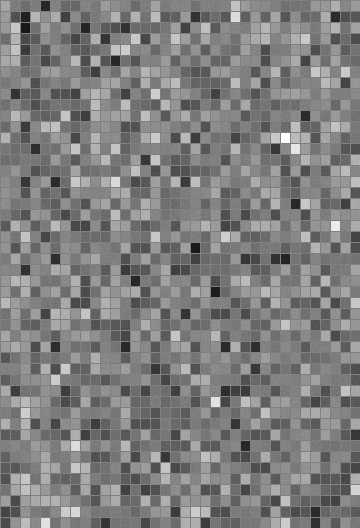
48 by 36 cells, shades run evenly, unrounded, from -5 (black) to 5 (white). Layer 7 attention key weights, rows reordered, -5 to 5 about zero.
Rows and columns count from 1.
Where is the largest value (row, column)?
13, 29
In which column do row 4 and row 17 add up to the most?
18
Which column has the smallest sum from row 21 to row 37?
23
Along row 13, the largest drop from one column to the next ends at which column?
20
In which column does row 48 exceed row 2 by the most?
3
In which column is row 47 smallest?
32
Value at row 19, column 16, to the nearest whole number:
1
